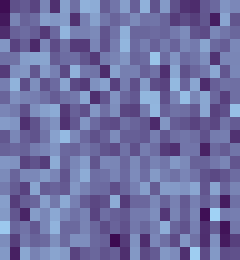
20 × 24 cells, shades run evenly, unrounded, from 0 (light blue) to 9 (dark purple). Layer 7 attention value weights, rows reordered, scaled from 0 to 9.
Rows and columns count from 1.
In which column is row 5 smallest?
16
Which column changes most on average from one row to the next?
22
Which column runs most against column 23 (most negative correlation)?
1
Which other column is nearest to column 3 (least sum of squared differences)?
14
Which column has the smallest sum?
6
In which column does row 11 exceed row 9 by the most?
24
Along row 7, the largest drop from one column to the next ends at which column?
18
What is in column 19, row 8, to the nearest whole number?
1
